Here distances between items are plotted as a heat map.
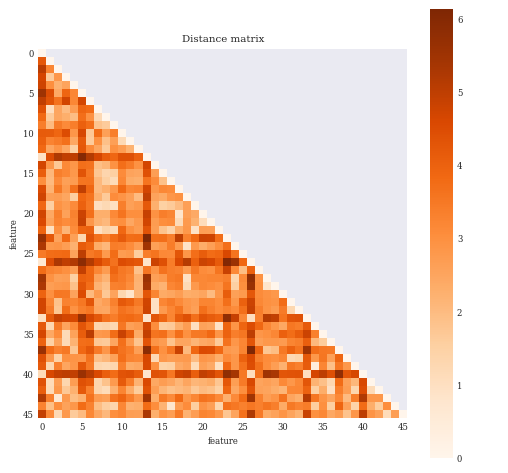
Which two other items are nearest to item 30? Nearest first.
11, 10
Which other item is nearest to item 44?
16
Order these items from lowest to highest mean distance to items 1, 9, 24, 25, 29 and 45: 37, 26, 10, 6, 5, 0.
37, 10, 6, 5, 0, 26
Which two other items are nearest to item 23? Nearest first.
5, 45
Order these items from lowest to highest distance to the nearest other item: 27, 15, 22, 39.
39, 22, 15, 27
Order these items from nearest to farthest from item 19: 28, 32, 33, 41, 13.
41, 32, 28, 33, 13
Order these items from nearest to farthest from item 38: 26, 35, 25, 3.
3, 35, 25, 26
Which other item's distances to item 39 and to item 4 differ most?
34
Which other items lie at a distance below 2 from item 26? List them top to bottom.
0, 13, 33, 40
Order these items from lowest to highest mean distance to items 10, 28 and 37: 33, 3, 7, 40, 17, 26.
7, 3, 17, 33, 40, 26
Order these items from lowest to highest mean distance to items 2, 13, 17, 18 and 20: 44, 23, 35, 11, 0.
44, 11, 35, 0, 23
